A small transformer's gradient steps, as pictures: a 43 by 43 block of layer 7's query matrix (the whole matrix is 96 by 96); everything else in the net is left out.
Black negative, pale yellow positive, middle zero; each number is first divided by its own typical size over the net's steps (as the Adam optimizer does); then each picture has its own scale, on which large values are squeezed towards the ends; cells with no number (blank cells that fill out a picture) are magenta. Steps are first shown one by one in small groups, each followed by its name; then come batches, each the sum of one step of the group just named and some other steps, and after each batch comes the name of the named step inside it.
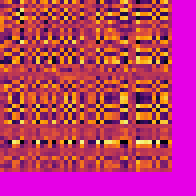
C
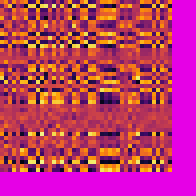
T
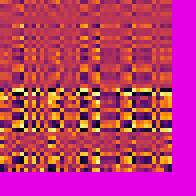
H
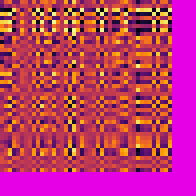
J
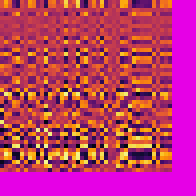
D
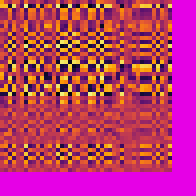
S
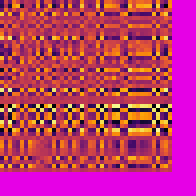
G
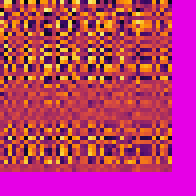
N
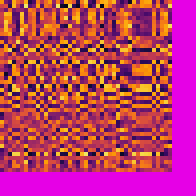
S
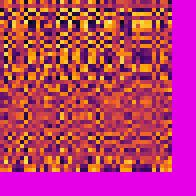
N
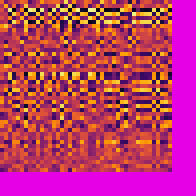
C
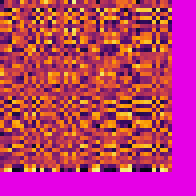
J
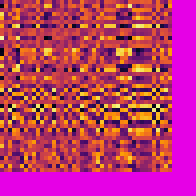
G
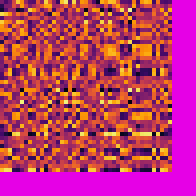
J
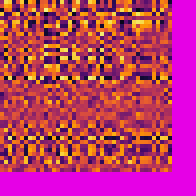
N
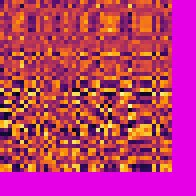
G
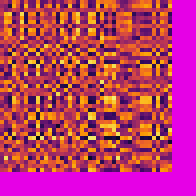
G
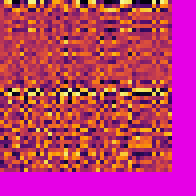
D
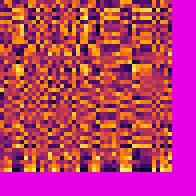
J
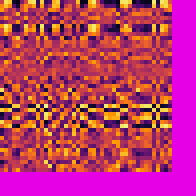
D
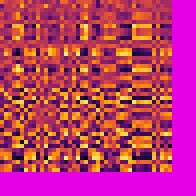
D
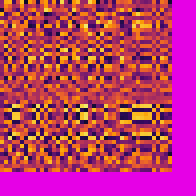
N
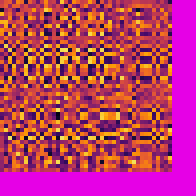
N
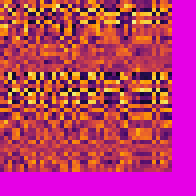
T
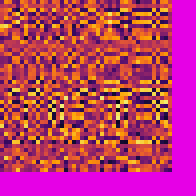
C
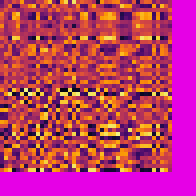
D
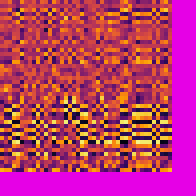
C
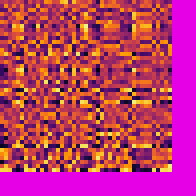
D
